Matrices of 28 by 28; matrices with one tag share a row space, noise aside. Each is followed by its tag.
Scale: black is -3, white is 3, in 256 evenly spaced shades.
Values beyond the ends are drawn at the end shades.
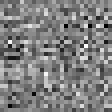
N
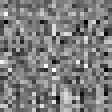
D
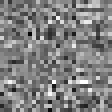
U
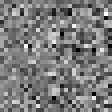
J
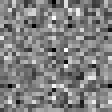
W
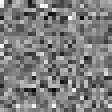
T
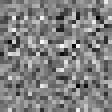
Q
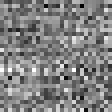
N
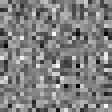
D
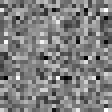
D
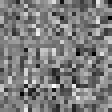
J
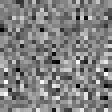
D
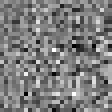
J
